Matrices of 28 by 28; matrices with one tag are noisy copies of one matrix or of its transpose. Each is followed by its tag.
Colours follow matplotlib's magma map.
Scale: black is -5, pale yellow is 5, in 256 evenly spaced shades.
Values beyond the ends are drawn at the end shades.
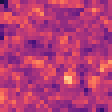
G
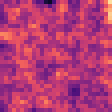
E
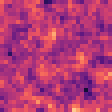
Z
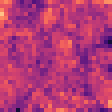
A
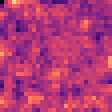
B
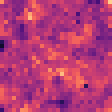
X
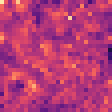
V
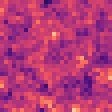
Z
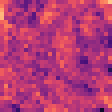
A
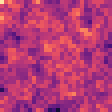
V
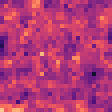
E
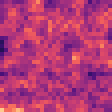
E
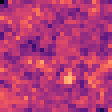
G
